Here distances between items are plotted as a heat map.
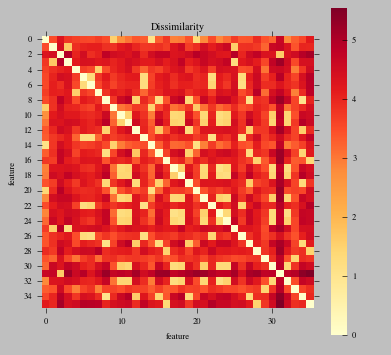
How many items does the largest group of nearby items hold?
9
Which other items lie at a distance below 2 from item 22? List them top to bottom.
5, 6, 13, 26
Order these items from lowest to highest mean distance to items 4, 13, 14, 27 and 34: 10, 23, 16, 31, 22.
22, 16, 10, 23, 31
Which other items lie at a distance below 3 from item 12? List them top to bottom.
8, 15, 19, 27, 34
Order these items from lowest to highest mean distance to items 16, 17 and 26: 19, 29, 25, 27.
29, 19, 27, 25
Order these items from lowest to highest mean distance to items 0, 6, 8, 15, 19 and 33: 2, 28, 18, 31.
28, 18, 2, 31
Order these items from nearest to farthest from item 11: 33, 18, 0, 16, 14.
18, 0, 14, 33, 16
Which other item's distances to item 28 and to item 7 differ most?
35
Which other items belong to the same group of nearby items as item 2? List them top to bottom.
31
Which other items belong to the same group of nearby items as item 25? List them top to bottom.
1, 3
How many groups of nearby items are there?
9
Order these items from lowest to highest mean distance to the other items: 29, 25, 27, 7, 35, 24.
24, 29, 27, 7, 25, 35
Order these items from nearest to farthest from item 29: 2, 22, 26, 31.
26, 22, 2, 31
